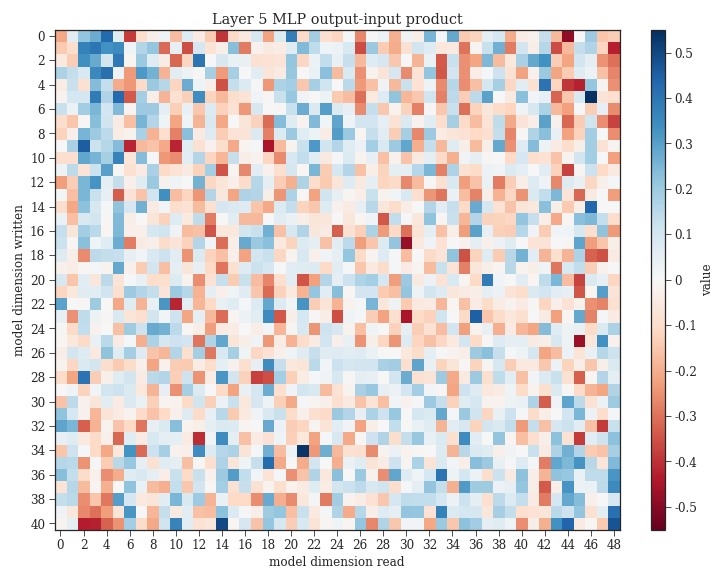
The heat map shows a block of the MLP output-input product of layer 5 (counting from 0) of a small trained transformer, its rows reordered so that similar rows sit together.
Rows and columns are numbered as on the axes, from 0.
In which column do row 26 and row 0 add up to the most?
4
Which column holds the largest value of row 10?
5
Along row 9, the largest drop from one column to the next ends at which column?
6
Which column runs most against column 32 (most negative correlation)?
9
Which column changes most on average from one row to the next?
12
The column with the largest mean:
3
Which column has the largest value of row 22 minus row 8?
18
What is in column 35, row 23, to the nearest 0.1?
-0.1
